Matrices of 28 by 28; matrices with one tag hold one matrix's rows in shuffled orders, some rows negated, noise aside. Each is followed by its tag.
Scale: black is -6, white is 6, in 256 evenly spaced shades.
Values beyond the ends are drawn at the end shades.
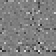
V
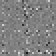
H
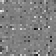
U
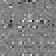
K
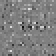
K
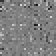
U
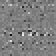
K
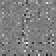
H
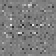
K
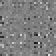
U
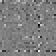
V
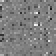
U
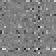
V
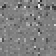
V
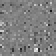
U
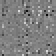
H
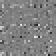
U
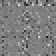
H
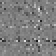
V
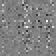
H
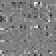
U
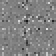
H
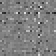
V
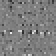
K
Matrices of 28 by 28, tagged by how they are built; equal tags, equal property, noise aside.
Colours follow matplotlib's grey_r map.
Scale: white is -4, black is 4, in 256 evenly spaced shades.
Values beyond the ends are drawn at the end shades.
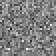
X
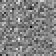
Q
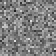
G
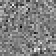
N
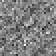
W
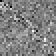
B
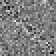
B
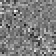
N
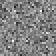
G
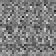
X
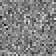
G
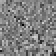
B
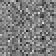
Q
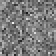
Q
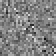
B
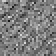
W
